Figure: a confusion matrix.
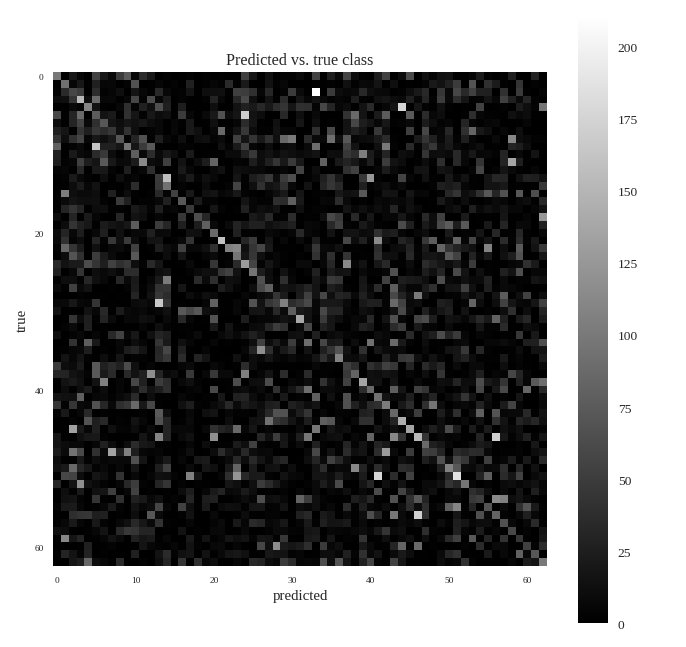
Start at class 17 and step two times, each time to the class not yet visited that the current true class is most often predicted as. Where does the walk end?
33
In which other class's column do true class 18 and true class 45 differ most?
62
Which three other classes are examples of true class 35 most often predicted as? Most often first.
26, 36, 14
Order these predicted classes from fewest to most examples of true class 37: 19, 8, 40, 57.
19, 57, 8, 40
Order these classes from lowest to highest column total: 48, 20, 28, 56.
48, 56, 28, 20
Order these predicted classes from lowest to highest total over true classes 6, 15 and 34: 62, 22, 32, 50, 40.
22, 50, 62, 32, 40
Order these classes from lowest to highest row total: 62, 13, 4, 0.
0, 62, 13, 4
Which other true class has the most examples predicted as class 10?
42
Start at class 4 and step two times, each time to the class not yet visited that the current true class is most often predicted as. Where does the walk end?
27
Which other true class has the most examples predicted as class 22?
25
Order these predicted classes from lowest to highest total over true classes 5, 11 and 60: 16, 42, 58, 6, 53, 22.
22, 53, 16, 6, 42, 58
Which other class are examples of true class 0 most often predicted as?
9
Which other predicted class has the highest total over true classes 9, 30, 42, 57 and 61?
5
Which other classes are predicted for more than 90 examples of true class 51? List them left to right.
17, 23, 41
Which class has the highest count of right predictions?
51
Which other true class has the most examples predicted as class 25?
29
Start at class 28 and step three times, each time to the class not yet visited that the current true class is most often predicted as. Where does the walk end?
43
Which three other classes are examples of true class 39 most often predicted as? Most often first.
6, 62, 61
